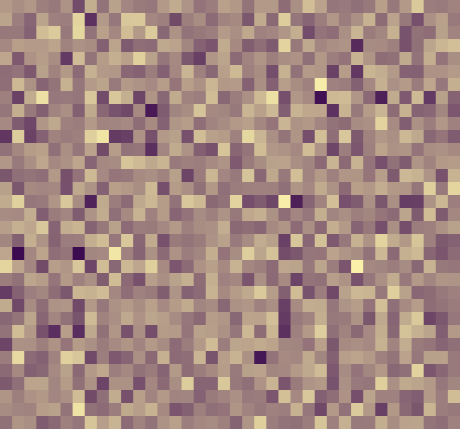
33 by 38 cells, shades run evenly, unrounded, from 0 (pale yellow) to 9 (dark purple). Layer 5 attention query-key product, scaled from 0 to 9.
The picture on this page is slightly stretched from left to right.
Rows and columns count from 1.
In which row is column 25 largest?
16
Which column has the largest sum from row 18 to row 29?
24
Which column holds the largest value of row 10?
3
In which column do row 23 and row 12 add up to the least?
22
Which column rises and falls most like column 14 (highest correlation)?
2
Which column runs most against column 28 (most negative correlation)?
32
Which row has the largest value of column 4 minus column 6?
28
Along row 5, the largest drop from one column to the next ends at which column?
7
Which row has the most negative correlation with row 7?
8
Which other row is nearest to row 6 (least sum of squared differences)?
10
